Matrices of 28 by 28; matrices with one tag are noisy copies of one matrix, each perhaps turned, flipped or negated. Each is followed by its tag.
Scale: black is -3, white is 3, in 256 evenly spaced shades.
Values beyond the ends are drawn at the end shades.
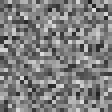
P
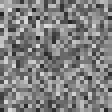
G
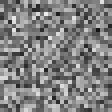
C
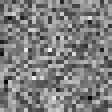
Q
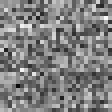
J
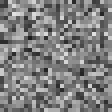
C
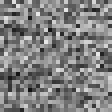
J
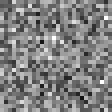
G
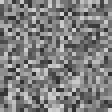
Q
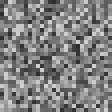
G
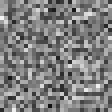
Q
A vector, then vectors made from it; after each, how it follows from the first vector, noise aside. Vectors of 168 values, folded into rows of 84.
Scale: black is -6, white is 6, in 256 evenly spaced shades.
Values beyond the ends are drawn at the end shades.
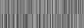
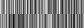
wrapped around, negated, scaled up.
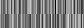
wrapped around, negated, scaled up.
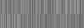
reversed, negated, shrunk.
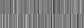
negated, partly zeroed.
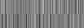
partly zeroed.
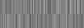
reversed, negated, shrunk.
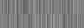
wrapped around, shrunk.
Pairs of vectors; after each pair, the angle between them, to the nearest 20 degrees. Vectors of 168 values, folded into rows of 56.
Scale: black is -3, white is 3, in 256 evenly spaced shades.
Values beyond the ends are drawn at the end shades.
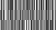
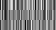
160 degrees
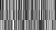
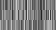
80 degrees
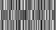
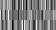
80 degrees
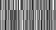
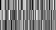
40 degrees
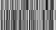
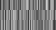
160 degrees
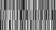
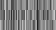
120 degrees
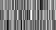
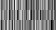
120 degrees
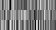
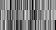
60 degrees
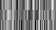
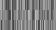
140 degrees
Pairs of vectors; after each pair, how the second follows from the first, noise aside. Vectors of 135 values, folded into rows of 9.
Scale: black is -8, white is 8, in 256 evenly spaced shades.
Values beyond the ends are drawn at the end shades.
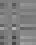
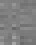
negated, shrunk.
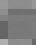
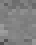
negated, partly zeroed.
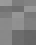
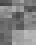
negated, scaled up.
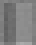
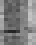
wrapped around, negated, scaled up.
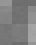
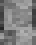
wrapped around, negated, scaled up.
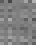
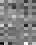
reversed, negated, scaled up.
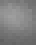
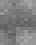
wrapped around.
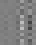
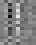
wrapped around, negated, scaled up.
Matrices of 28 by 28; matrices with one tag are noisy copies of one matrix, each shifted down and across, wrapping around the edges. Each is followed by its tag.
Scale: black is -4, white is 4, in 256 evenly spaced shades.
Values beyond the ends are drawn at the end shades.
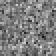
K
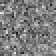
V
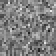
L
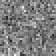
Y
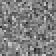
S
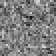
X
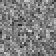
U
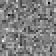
S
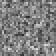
K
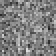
S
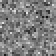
V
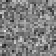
V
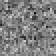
V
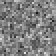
K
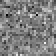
V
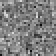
S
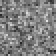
X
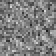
V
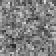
X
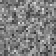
K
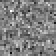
V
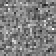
S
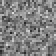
L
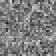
L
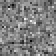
Y
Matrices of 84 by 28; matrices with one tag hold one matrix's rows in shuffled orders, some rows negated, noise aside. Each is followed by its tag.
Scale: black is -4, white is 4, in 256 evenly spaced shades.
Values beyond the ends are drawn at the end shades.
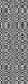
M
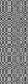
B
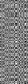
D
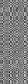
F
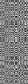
D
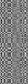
B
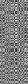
D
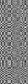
B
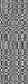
M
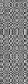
F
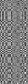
B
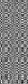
M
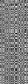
D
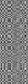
B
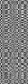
M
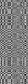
B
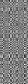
F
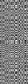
D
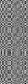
B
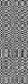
M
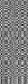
M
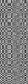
B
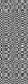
M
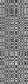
D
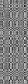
F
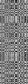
D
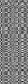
M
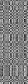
F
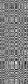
D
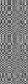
B
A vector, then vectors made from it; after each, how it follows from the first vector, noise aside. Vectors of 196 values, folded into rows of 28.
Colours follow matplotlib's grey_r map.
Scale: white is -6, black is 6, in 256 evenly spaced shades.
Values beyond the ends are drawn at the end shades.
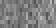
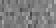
partly zeroed.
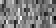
wrapped around, scaled up.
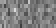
reversed.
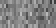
negated.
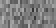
wrapped around, negated.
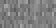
reversed, negated, shrunk.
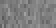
reversed, negated, shrunk.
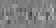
partly zeroed.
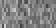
reversed.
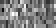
wrapped around, scaled up.
